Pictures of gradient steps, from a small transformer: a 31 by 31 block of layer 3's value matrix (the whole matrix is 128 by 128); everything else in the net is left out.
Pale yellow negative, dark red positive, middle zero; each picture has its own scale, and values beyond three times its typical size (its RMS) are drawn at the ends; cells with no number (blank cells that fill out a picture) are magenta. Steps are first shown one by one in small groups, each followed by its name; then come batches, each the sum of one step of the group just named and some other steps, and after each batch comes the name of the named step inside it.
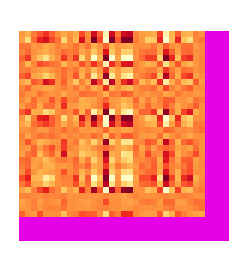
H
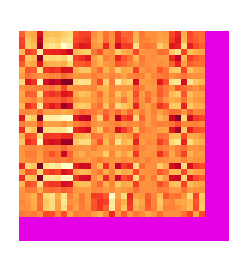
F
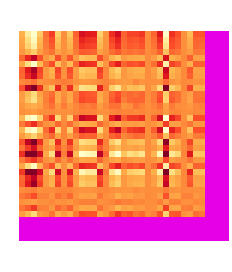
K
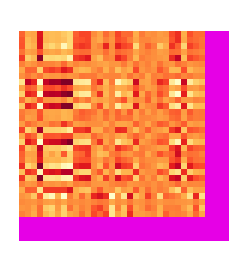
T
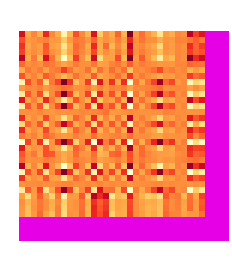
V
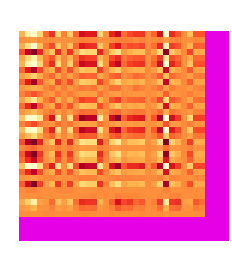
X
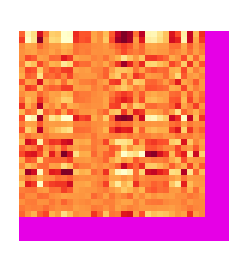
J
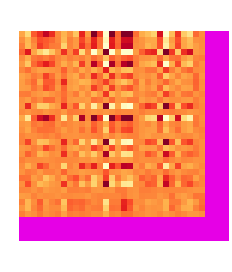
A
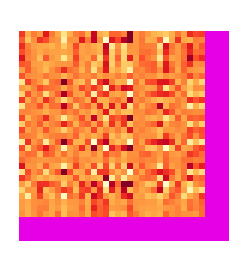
V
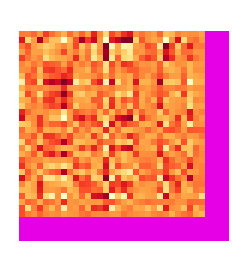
H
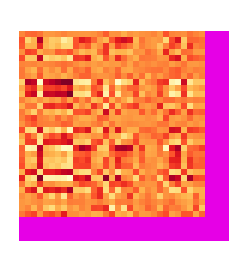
T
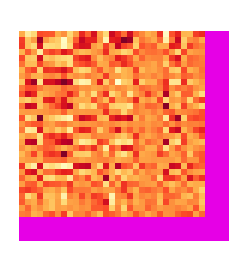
F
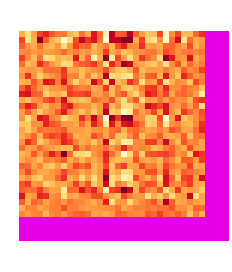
H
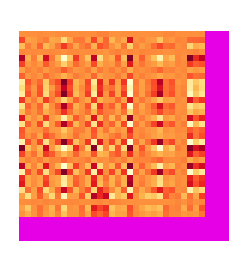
V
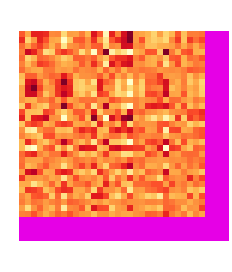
A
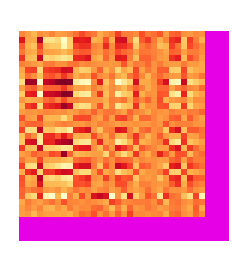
T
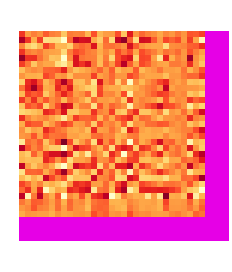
V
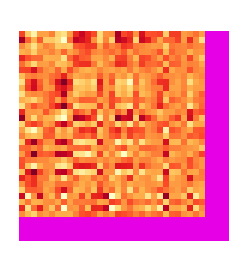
K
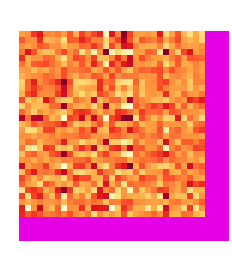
A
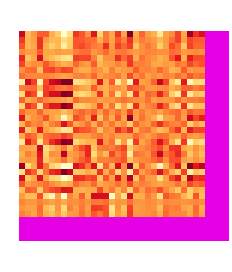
T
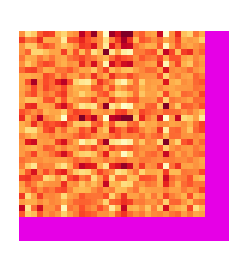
A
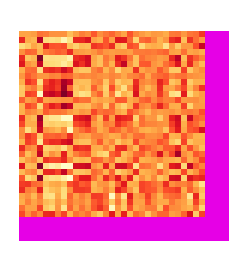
F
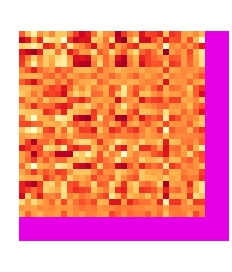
X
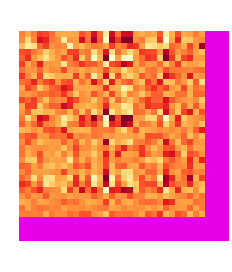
H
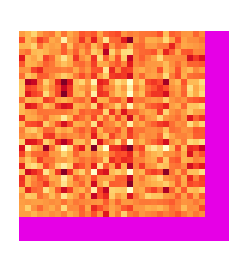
V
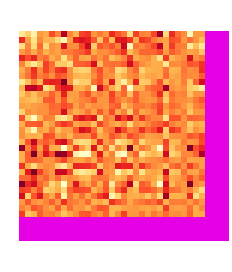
K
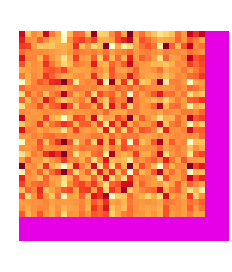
V
